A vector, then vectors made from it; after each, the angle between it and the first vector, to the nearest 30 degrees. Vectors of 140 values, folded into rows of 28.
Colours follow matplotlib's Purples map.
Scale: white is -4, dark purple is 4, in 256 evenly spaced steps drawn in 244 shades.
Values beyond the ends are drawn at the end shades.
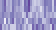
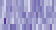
150 degrees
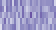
120 degrees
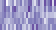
60 degrees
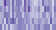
60 degrees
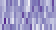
150 degrees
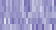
30 degrees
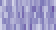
120 degrees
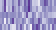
30 degrees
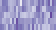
90 degrees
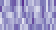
90 degrees
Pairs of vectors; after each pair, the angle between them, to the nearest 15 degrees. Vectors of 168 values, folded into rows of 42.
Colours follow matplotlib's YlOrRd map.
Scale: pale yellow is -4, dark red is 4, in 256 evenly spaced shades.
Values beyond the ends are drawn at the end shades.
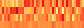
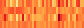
60 degrees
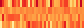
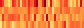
45 degrees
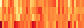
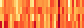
45 degrees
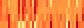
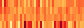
105 degrees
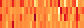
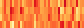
135 degrees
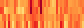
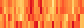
45 degrees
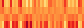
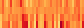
60 degrees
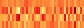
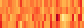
75 degrees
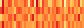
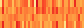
45 degrees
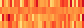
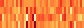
105 degrees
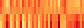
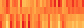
150 degrees
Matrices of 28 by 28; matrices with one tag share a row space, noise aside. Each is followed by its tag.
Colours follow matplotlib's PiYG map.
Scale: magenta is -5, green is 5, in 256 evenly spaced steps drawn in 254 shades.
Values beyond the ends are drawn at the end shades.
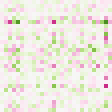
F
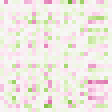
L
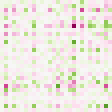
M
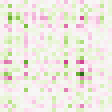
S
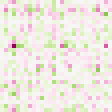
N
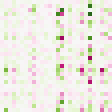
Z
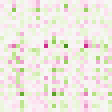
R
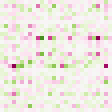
N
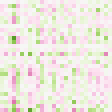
N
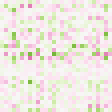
N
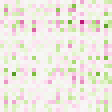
M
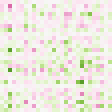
S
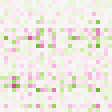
N
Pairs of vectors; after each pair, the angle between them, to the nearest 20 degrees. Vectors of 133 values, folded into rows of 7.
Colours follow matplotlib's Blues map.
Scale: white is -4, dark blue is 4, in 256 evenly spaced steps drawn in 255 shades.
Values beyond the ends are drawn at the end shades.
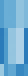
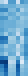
60 degrees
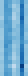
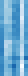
160 degrees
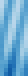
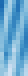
160 degrees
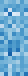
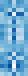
80 degrees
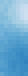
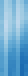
40 degrees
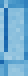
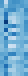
60 degrees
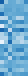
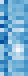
140 degrees
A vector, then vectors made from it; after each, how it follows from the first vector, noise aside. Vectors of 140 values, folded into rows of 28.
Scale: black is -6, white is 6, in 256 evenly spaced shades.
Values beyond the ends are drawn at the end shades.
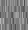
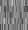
reversed, negated.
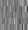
wrapped around, negated, partly zeroed.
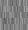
reversed, shrunk.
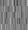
wrapped around, negated, partly zeroed.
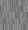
reversed, shrunk.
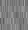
negated, shrunk.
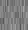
negated, shrunk.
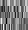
wrapped around, negated, scaled up.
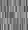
reversed, negated.
